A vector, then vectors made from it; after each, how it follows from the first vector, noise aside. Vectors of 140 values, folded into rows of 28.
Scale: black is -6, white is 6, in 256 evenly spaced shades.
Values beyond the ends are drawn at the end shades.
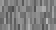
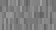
wrapped around, negated, shrunk.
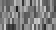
wrapped around, negated, scaled up.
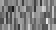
scaled up.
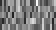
wrapped around, scaled up.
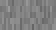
reversed, shrunk.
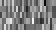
wrapped around, negated, scaled up.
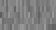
wrapped around, negated, shrunk.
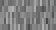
negated.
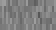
wrapped around, negated, shrunk.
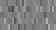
partly zeroed.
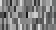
wrapped around, scaled up.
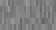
reversed, shrunk.
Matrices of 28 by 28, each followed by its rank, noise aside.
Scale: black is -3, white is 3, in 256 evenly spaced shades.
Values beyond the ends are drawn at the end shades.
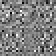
four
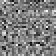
six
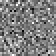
seven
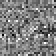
seven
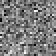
seven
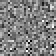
eight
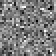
eight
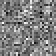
seven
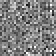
six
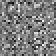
six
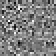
seven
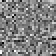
six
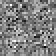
six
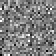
eight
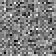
seven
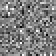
eight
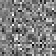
five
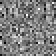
seven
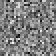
six
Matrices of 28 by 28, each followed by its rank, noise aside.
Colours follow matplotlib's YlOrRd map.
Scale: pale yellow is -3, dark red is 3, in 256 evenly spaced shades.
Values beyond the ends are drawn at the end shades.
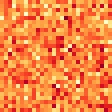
eight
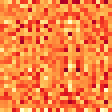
four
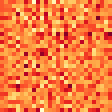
eight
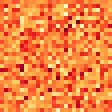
eight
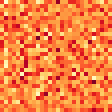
five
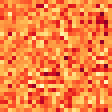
six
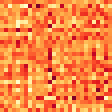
four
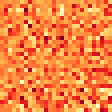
five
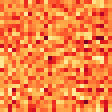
five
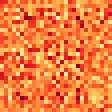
six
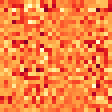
five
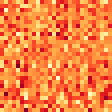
four
